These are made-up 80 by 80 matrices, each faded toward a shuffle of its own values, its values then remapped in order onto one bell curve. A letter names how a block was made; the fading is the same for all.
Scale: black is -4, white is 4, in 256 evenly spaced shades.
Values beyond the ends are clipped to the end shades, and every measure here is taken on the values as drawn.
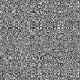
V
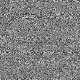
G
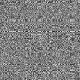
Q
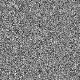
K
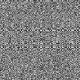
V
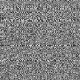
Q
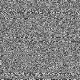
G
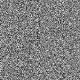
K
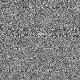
G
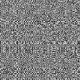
V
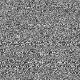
G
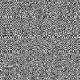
Q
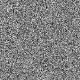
K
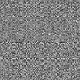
Q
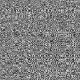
V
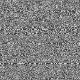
G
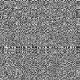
Q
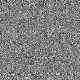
G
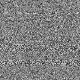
G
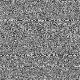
G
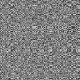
Q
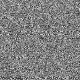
G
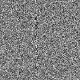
K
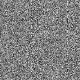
K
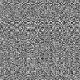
Q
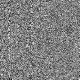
K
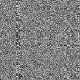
V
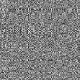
V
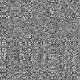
V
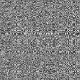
V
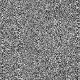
K
